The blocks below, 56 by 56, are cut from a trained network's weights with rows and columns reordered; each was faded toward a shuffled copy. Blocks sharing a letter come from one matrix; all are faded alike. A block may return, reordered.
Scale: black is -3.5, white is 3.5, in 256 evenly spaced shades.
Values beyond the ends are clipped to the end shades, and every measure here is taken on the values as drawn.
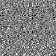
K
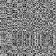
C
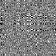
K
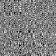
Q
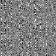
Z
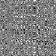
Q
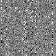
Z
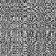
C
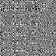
K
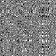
K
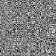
Q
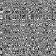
K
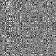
Q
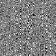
Z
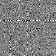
Z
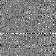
Z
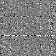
Z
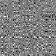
Q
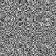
C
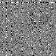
Z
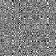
Q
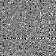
Z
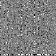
Z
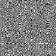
Z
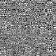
K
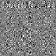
Q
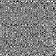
Q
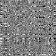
K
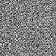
C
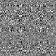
K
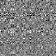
K
